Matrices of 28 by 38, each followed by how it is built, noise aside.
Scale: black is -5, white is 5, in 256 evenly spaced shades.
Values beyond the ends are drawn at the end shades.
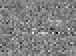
uneven rows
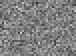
noise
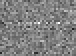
uneven rows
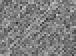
Hankel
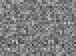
repeating columns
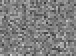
blocks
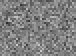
repeating columns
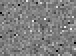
sparse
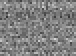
blocks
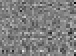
low rank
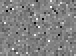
sparse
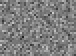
noise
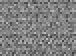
repeating columns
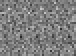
repeating columns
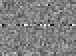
uneven rows
